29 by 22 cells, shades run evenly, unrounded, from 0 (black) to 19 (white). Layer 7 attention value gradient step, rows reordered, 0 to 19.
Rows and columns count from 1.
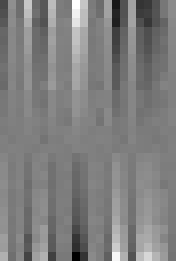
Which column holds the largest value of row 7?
10
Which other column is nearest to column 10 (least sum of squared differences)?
11
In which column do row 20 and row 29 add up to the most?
15
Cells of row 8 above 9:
13
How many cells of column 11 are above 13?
3
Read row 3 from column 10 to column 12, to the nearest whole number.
17 14 9
